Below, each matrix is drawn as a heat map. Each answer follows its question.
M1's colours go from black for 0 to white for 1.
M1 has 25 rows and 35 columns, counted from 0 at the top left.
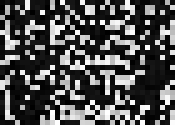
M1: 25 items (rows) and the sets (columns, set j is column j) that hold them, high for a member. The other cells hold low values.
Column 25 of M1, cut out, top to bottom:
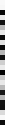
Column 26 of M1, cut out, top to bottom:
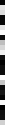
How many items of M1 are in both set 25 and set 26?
7
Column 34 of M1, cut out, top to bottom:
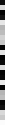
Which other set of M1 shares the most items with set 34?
10
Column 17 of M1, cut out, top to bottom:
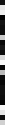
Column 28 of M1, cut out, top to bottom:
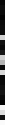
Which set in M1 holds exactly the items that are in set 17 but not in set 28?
30
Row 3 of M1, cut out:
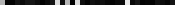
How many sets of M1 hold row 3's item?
5
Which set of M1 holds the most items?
1
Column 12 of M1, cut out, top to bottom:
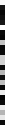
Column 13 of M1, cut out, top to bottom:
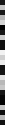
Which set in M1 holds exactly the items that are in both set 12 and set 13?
19
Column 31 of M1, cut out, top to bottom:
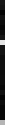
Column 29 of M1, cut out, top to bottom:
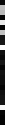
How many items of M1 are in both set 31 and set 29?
0
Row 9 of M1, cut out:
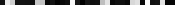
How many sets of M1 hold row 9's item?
11
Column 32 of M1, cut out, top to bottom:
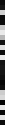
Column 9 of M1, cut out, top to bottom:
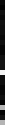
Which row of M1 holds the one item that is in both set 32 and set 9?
21
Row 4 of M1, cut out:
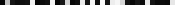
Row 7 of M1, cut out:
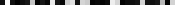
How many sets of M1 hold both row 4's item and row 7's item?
8
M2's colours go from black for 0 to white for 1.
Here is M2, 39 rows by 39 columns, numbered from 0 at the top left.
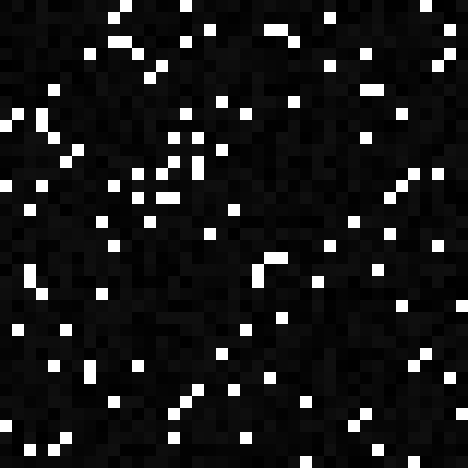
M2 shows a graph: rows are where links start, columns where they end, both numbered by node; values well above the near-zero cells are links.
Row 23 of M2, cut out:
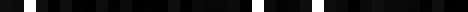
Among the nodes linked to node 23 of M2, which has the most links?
node 2
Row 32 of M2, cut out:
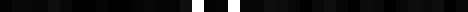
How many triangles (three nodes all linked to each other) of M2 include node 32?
0
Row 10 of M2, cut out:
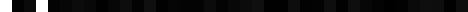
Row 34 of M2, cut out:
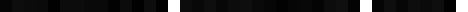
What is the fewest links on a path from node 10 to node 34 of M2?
6
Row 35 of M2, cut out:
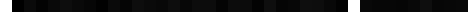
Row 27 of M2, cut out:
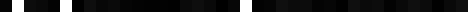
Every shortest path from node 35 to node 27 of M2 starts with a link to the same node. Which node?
node 0
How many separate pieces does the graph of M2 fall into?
2
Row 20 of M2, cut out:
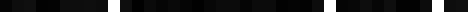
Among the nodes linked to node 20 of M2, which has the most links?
node 9
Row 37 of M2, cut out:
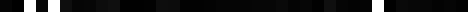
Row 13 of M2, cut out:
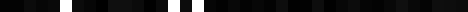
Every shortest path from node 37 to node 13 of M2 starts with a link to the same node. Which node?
node 4
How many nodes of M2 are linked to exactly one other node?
2
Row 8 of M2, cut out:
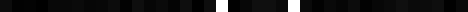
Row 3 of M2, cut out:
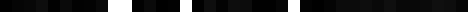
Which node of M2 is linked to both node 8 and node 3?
node 24
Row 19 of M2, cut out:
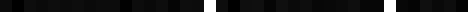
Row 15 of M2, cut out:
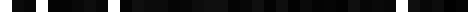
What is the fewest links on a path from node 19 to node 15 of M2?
7
